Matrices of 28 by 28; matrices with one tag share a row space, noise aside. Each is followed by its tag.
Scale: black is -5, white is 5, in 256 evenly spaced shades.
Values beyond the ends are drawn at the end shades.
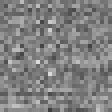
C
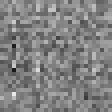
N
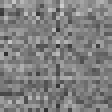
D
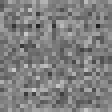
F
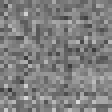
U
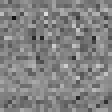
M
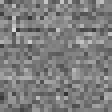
N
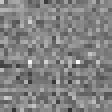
D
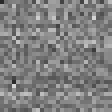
N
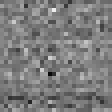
C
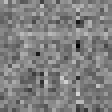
M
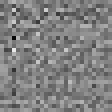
N
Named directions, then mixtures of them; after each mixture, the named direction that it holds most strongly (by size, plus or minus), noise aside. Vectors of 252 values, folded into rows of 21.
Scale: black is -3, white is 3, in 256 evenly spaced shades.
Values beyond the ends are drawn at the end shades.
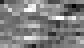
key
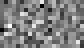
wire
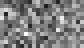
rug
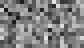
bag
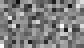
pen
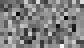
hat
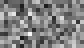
rug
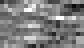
key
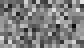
hat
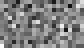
pen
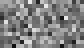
hat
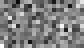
pen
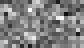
rug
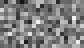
wire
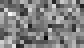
bag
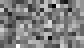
bag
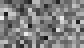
rug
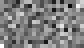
pen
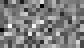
wire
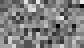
hat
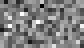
wire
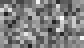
rug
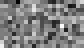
pen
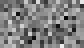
hat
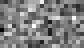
wire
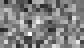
wire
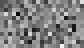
hat
